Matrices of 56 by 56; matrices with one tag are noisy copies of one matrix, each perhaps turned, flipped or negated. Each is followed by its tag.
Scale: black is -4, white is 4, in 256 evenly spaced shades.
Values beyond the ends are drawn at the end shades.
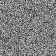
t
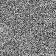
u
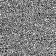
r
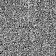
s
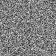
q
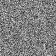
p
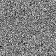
p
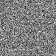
q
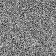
t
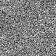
u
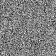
p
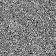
t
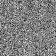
r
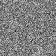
t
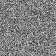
p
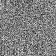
u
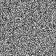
q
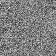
u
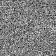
s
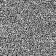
r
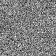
u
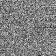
s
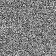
s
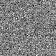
s
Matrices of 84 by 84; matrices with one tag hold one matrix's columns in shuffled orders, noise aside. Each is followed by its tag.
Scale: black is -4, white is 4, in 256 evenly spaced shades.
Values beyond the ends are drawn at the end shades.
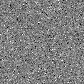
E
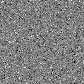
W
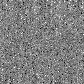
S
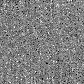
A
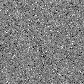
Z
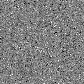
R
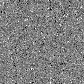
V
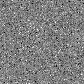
R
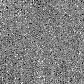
A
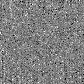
A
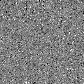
V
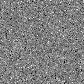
W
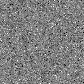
R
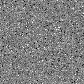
R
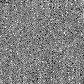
A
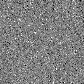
V
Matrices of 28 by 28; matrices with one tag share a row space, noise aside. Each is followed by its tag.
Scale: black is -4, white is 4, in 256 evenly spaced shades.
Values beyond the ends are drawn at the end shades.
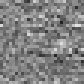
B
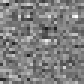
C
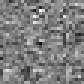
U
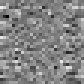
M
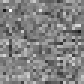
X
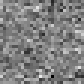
U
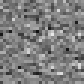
U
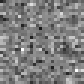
M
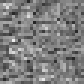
C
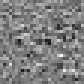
X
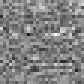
B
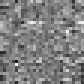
M
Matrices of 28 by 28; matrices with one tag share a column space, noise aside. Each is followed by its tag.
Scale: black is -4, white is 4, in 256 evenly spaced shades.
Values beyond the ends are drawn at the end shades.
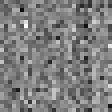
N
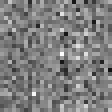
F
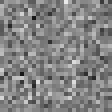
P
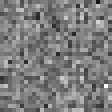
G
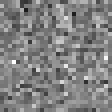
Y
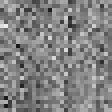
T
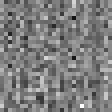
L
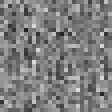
F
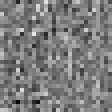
F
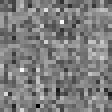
N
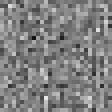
G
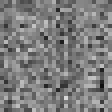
L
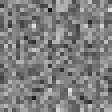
N
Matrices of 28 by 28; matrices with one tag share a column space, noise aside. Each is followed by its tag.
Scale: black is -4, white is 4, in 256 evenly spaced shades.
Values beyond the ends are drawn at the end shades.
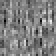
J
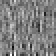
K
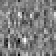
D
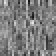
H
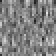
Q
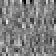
Q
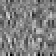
D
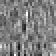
K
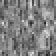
H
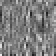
K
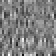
D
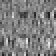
D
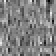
Q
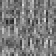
J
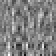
K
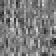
J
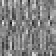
H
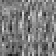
K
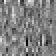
Q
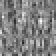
J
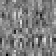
D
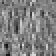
K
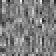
Q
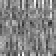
H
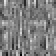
H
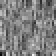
H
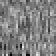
K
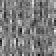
J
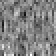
K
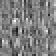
J
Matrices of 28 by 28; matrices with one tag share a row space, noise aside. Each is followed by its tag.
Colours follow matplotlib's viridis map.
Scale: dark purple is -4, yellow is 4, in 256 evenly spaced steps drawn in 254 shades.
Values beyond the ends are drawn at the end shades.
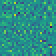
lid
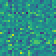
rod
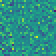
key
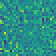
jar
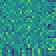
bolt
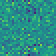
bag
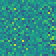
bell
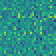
lid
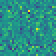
rod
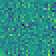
bell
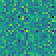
bell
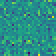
bolt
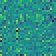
jar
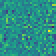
bolt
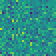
key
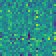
rod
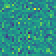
bag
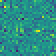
jar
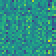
bolt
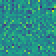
bolt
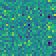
bolt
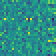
bolt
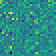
key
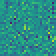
bell
